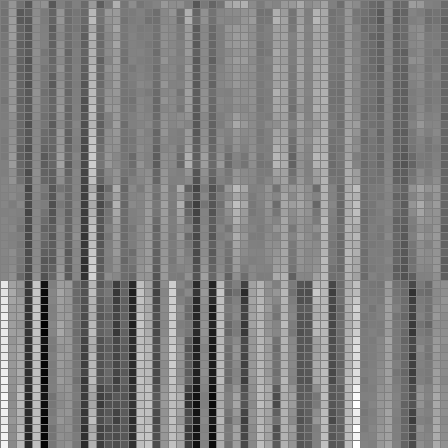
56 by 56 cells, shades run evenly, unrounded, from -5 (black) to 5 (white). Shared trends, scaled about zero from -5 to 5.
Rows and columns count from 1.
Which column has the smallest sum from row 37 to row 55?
6
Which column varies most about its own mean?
1
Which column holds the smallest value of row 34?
11
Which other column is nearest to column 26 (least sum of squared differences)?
8
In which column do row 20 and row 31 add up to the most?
12
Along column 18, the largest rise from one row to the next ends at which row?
36
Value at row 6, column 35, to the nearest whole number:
1
